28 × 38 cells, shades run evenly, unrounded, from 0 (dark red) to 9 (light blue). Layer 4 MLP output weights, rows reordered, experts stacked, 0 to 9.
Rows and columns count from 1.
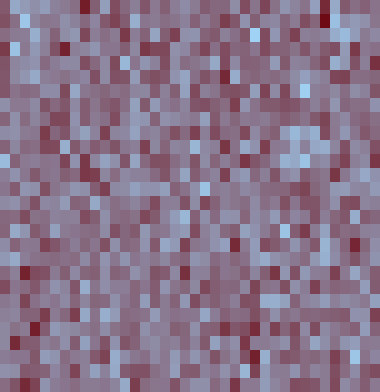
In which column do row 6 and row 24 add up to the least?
23
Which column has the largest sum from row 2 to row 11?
14
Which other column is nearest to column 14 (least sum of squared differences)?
8
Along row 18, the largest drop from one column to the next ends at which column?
24
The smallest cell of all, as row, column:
2, 33
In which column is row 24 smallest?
4
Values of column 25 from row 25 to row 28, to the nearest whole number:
2 3 8 5
